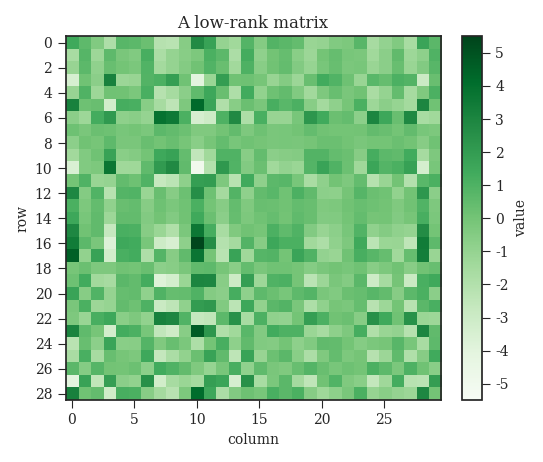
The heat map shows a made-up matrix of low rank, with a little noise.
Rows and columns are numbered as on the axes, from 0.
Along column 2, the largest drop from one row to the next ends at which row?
27
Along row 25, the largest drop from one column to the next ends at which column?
7
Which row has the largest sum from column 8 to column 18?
17
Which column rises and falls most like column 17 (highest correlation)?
11
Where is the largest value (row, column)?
16, 10
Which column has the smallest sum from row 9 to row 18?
3
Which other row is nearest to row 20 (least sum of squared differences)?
13
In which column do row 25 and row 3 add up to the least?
0
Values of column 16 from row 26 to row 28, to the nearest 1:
0 0 1
